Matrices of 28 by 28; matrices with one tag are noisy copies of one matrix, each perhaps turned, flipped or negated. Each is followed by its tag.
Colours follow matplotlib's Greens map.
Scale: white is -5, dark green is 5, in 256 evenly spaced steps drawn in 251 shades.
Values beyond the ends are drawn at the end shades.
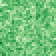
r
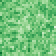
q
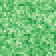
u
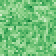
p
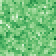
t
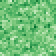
p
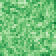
t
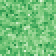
u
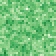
r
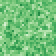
p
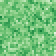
t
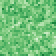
t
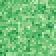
q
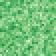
u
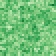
r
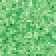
u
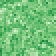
t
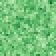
r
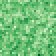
u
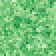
r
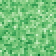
u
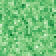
p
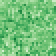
q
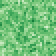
r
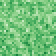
u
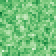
r
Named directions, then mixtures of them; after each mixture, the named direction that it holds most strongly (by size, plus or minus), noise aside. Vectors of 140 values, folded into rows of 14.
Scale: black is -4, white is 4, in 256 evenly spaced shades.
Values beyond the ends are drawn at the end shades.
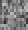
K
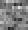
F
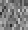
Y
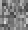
K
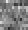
F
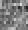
F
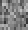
K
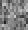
K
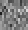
Y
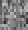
K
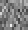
Y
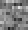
F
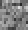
F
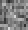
K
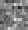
F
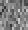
Y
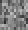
K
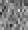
Y
